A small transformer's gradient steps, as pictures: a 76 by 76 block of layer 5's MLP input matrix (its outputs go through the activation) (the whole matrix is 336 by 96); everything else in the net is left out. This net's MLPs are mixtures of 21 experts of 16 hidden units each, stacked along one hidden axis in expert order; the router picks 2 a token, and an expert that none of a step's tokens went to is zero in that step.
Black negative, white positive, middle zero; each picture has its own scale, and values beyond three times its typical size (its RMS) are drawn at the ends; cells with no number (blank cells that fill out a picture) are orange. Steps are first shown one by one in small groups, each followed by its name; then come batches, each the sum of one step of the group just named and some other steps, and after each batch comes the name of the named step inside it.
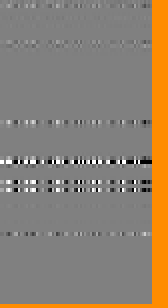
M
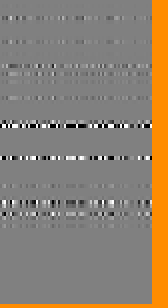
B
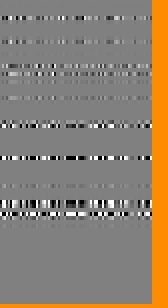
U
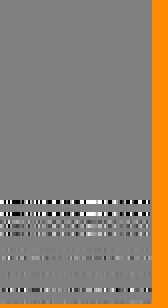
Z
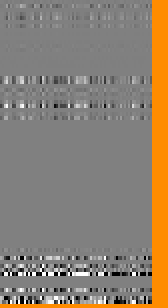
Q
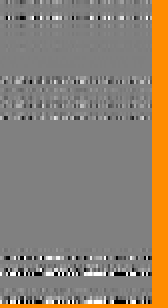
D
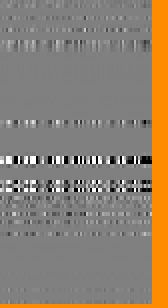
M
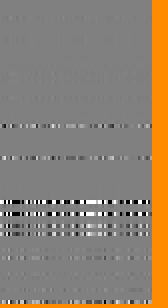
Z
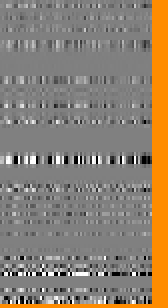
Q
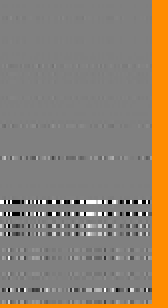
Z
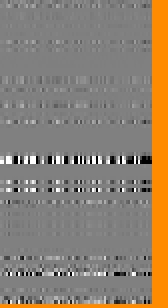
M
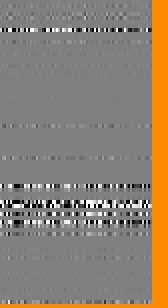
Z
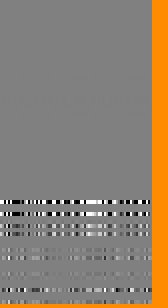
Z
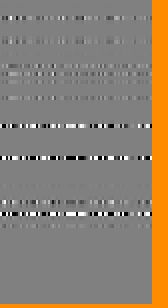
U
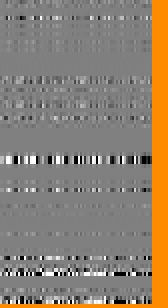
D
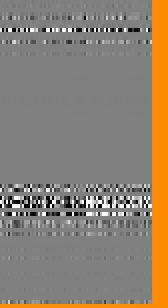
Z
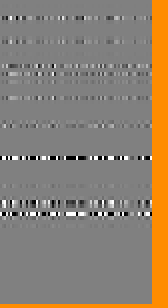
U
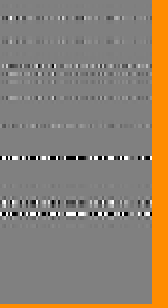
U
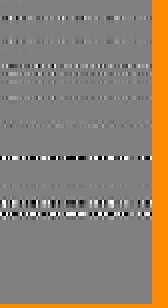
U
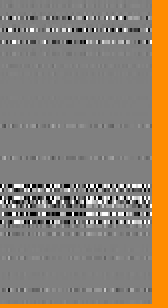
Z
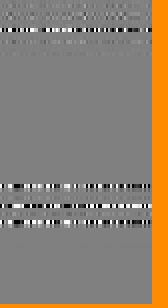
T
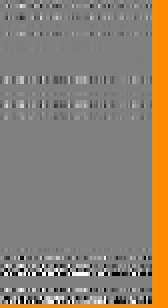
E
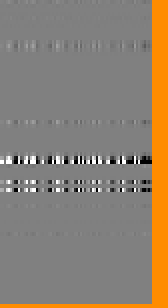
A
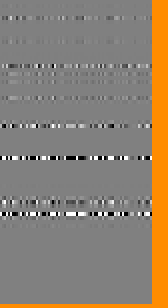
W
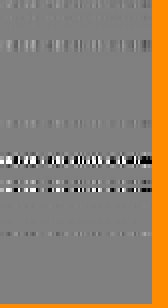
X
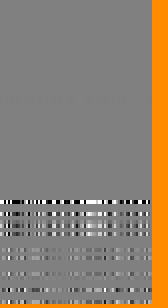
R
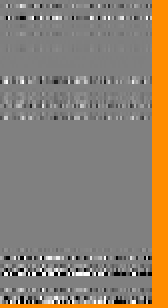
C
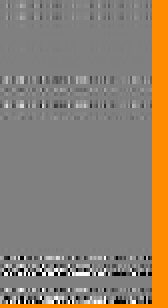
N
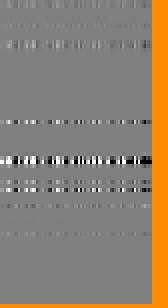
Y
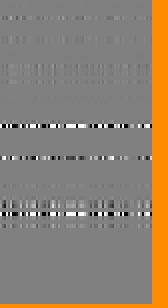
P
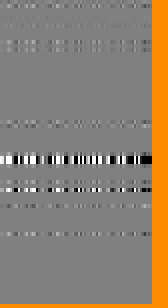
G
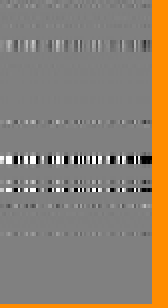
G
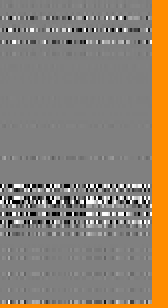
R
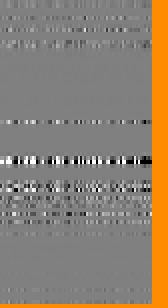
Y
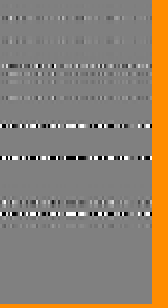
W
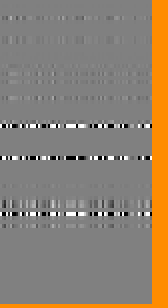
P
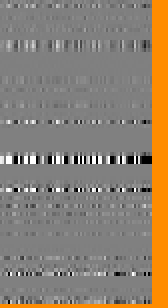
G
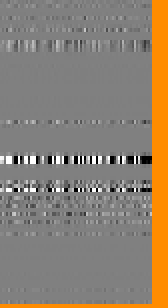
G
